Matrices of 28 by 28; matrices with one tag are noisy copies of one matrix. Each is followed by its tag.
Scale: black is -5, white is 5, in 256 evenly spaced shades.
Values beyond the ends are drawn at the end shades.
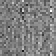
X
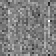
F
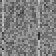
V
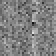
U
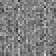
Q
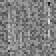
F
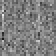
V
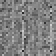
X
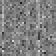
V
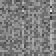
X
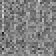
V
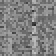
U
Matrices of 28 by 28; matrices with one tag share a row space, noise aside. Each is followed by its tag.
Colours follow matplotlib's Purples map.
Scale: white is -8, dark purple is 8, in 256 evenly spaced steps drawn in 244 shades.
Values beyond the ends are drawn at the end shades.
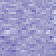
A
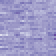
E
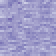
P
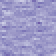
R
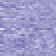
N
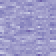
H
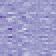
P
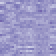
H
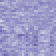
N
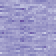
E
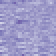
N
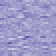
P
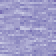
E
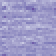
R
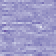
R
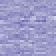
E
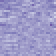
A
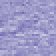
N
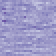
R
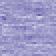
R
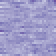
E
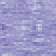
R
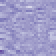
H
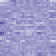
H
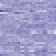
E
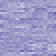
E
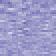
P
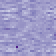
A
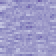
H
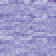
E
